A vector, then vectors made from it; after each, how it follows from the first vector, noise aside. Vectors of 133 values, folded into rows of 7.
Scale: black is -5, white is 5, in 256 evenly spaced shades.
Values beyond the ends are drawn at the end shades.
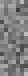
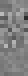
wrapped around, partly zeroed.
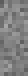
reversed, negated, shrunk.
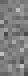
negated, partly zeroed.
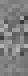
wrapped around, partly zeroed.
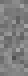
wrapped around, shrunk.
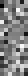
negated, scaled up.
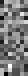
reversed, negated, scaled up.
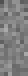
reversed, negated, shrunk.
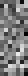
negated, scaled up.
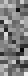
scaled up.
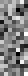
scaled up.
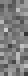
negated.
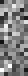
reversed, negated, scaled up.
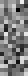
scaled up.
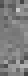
negated, partly zeroed.
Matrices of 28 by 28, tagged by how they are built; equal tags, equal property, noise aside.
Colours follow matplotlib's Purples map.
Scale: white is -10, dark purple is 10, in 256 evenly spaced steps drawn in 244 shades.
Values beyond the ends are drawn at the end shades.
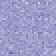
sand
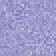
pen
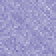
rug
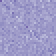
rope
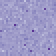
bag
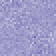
pen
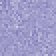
pen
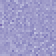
pen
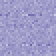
sand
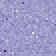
bag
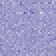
sand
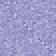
rope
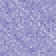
rug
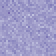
rug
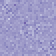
pen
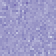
pen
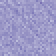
rug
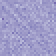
rug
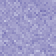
rug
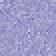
pen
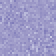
pen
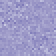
pen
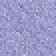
rug
